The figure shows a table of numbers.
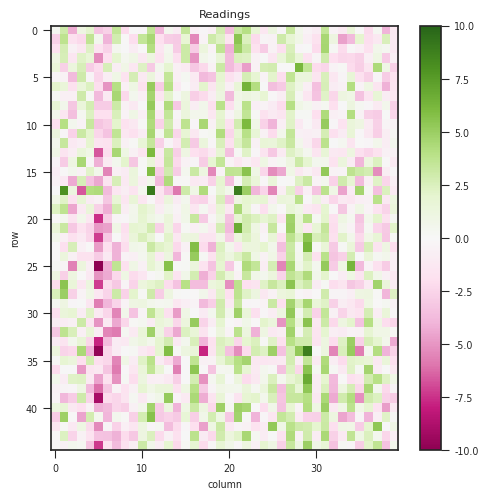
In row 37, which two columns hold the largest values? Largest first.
29, 37
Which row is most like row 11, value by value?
8
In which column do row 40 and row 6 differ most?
7
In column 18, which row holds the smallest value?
15
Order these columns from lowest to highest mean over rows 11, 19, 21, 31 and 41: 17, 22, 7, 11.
17, 7, 22, 11
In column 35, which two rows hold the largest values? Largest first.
17, 15
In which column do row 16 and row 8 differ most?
4
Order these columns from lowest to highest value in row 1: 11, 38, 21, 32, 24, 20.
20, 24, 32, 38, 11, 21
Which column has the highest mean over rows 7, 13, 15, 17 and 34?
11
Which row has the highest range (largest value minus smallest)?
34
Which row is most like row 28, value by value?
19
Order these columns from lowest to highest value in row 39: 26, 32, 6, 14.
32, 26, 6, 14
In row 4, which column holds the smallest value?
22
